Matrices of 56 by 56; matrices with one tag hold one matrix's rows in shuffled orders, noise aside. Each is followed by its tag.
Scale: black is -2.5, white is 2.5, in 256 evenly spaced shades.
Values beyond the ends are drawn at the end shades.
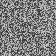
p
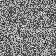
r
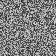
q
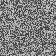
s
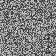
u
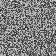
u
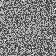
u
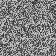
r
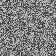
r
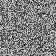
s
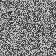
r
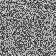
s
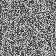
p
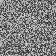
u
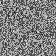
q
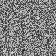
q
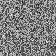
q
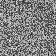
u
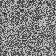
p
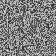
q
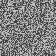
s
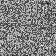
u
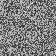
u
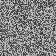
s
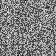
p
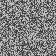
q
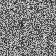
q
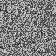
u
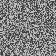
q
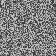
r
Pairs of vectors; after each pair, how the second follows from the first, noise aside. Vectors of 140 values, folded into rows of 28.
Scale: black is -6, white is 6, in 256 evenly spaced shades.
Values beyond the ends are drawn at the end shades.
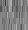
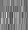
wrapped around, negated.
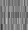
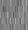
wrapped around, partly zeroed.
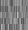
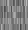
wrapped around, negated.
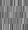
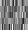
negated, scaled up.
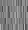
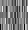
negated, scaled up.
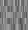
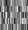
wrapped around, scaled up.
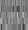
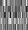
reversed, negated, scaled up.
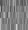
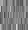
sign-scrambled.
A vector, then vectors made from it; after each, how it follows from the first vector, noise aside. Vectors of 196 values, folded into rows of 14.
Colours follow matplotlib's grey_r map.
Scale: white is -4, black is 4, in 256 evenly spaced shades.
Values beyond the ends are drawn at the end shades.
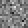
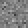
reversed, shrunk.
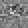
negated, partly zeroed.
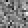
wrapped around.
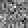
sign-scrambled.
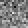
sign-scrambled.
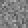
reversed, shrunk.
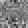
reversed, negated, partly zeroed.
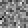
wrapped around.
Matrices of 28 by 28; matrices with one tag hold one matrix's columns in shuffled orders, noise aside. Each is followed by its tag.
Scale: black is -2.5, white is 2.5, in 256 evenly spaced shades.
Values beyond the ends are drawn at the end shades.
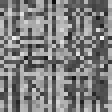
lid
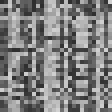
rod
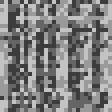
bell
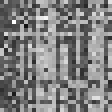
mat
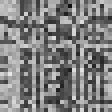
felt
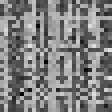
rod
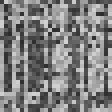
bell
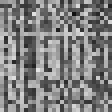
mat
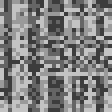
lid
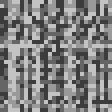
felt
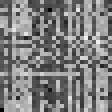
lid
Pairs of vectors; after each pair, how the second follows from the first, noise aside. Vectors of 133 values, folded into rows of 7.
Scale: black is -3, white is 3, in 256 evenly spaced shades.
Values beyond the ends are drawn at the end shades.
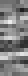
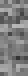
wrapped around, shrunk.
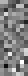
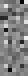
wrapped around, negated, partly zeroed.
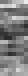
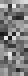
sign-scrambled.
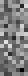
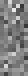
wrapped around, partly zeroed.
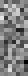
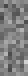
negated, shrunk.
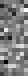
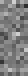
wrapped around, shrunk.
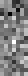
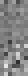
wrapped around, partly zeroed.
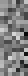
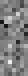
wrapped around, partly zeroed.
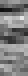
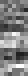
reversed, negated.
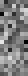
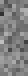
shrunk.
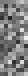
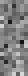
wrapped around, negated, partly zeroed.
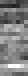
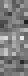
wrapped around, negated, partly zeroed.
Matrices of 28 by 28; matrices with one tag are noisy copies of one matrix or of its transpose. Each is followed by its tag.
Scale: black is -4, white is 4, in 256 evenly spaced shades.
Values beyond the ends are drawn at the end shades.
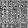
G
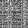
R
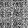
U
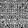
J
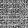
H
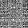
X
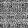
J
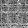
U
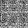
U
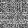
J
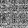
U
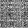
G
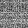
J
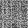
G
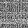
J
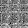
U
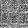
U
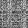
R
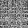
X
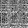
U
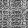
R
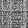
R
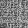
X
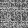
R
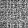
X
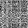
G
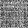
G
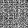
H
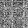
U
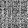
G
